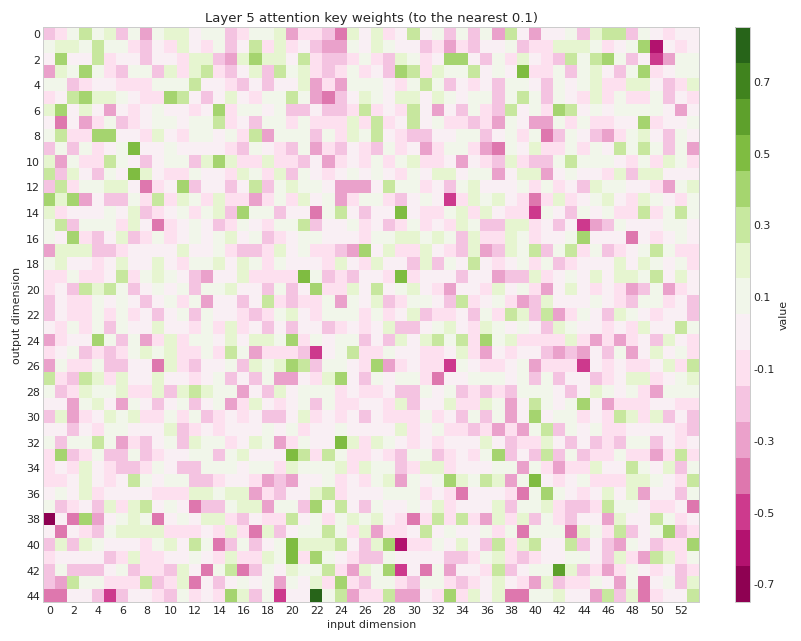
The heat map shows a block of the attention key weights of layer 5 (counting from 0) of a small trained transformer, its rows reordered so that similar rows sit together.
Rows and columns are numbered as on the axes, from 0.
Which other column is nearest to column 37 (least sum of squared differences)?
23
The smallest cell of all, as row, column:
38, 0
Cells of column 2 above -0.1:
25
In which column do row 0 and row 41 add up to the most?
47
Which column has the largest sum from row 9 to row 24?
49
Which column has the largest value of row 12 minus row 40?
29
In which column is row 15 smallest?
44
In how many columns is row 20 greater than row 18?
16
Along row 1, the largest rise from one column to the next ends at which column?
51
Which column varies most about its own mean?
22
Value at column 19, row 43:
-0.3
